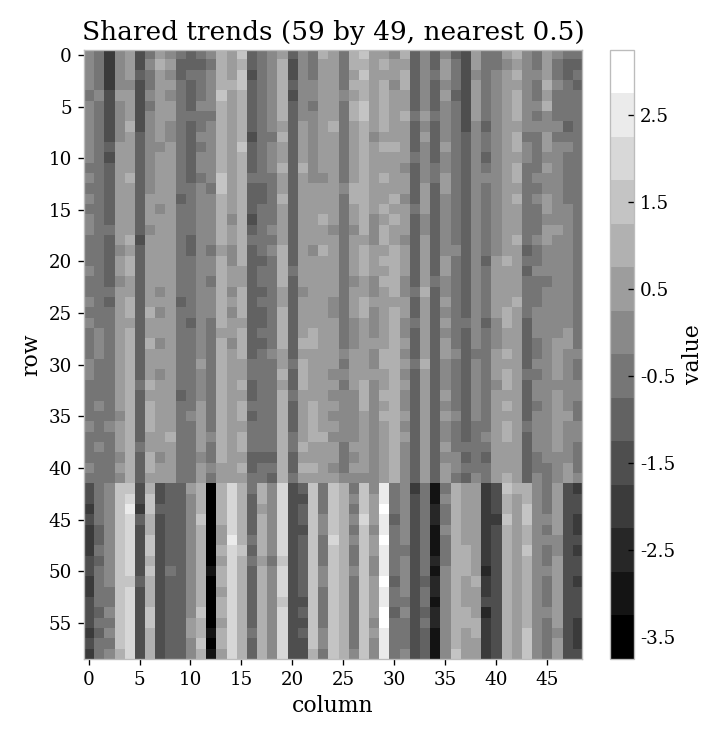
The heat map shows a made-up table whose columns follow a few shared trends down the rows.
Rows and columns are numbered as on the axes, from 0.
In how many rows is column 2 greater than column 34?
36
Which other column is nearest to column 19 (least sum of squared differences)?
4
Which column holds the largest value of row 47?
29
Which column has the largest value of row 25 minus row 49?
12
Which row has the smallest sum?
1
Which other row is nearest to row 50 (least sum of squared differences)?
43
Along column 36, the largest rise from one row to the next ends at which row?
42
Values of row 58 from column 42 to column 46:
0.5 1.5 0 -0.5 0.5
